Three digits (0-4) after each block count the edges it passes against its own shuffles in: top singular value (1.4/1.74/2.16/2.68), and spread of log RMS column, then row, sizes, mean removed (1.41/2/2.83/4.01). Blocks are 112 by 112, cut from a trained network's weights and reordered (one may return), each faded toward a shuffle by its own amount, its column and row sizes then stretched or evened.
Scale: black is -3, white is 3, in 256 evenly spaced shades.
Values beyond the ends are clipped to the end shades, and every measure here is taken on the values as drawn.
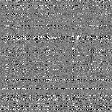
1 2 4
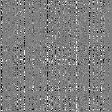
2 4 2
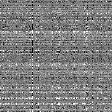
4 3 3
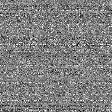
1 0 3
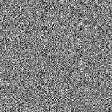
3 2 0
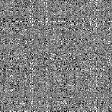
2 2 3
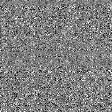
0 1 3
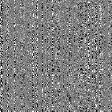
3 4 1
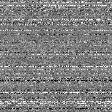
3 0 4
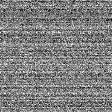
3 1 2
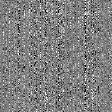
1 4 0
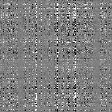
2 4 3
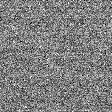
0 1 0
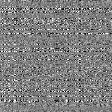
3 1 4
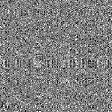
3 2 1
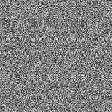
4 0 1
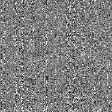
0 4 1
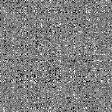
0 3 3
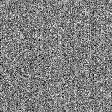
1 0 0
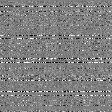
2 0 4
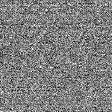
0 1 2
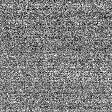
1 0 2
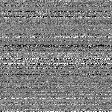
3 0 4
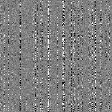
3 4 2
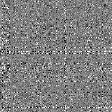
2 3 3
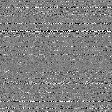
3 0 4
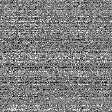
3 2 3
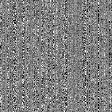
2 4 0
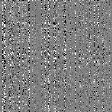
2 4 1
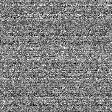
2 1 2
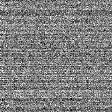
3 2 0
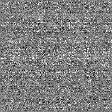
1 2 3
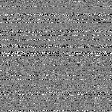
0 1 4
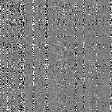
2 4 3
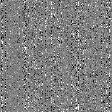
0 4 0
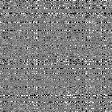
3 2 4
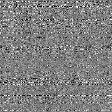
1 0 4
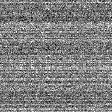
4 2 1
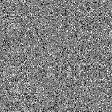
2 1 0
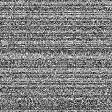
4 1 0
